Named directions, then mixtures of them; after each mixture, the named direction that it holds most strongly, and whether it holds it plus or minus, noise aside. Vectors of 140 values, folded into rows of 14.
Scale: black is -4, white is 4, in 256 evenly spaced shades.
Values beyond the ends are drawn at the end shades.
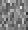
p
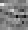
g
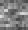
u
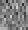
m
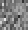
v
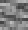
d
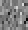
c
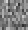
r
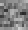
u, minus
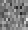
c, minus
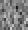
c, minus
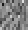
v, minus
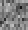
v, minus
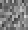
v, plus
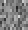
v, minus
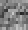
u, minus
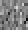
c, plus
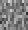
p, plus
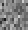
v, minus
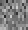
m, plus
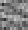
d, minus
